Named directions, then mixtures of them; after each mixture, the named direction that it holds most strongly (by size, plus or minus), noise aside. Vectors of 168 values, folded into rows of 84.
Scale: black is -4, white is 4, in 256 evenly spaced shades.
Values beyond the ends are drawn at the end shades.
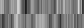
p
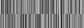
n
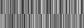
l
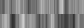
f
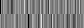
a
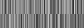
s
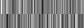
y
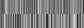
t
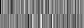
a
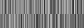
s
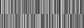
n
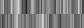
p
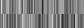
y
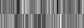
p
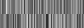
t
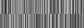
s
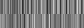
l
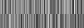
s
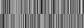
l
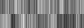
f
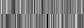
y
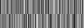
s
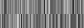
s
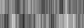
f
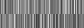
s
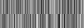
s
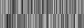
y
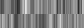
p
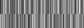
l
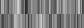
p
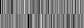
a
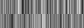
l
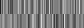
a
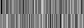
y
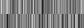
y
